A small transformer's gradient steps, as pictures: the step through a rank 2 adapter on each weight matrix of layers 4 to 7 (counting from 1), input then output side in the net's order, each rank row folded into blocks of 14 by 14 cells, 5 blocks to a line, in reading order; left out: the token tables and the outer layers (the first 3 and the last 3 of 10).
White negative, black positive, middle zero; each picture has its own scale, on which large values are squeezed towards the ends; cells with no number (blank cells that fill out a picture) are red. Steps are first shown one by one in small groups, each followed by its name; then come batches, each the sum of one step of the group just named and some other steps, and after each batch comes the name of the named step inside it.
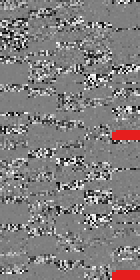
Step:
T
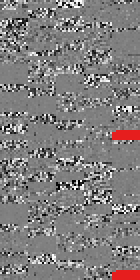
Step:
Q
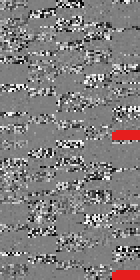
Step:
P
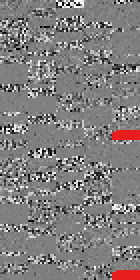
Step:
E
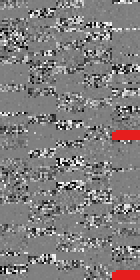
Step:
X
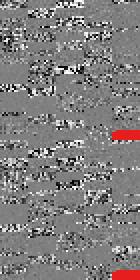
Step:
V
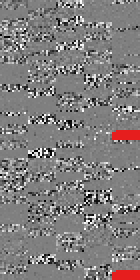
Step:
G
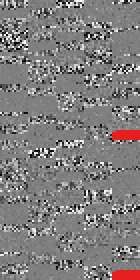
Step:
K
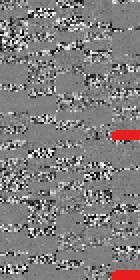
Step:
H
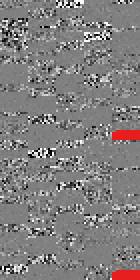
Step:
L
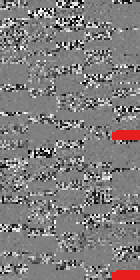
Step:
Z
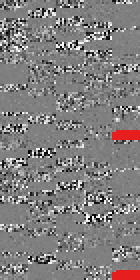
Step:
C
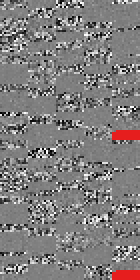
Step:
G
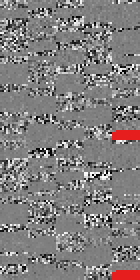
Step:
Q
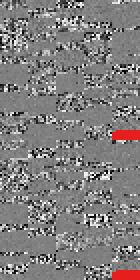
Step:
H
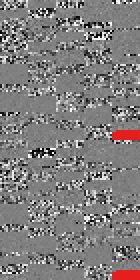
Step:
K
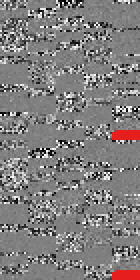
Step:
P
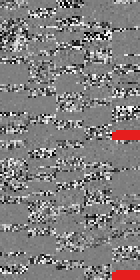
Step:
H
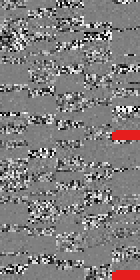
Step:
G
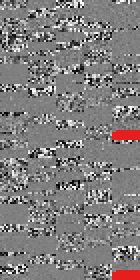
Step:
V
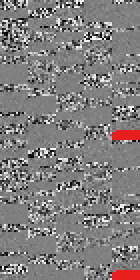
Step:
L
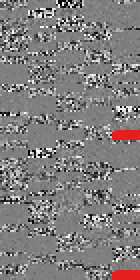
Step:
P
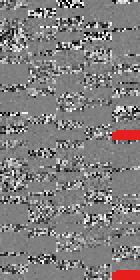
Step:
C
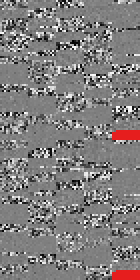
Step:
Q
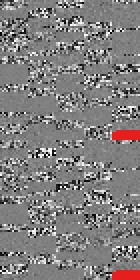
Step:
Q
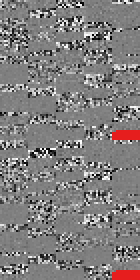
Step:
P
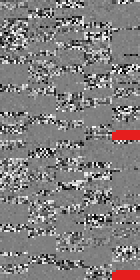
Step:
T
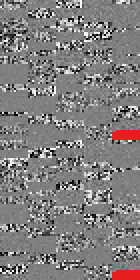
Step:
V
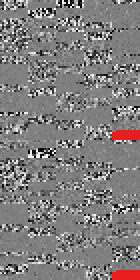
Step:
Q
